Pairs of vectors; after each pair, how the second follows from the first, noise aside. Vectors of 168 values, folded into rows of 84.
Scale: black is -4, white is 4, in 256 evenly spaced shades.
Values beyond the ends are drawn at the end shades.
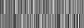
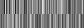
reversed.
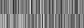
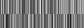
reversed.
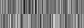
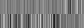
negated, partly zeroed.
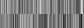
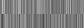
reversed, negated, shrunk.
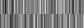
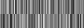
reversed.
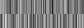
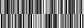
wrapped around, scaled up.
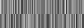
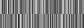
reversed, negated.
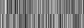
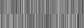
reversed, negated, shrunk.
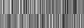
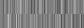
reversed, negated, shrunk.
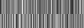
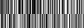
wrapped around, scaled up.
